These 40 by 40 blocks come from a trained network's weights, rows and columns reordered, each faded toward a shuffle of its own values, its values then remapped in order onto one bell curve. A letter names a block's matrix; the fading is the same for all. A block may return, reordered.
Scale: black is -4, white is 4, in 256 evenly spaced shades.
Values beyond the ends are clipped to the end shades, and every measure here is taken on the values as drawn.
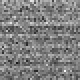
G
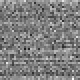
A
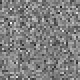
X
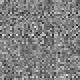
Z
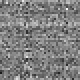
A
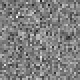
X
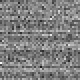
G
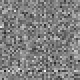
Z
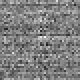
A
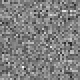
X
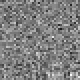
X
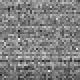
G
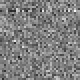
Z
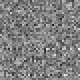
Z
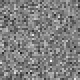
X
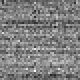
G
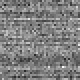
G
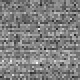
G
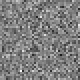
X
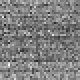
A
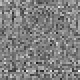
Z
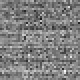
A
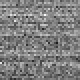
G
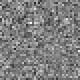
X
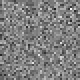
X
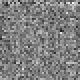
Z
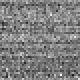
A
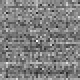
A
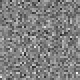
X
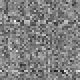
Z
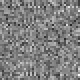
X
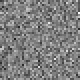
X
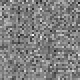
X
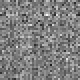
Z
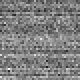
G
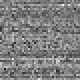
A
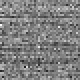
A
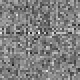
Z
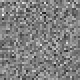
X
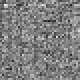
Z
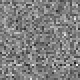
Z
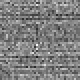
G
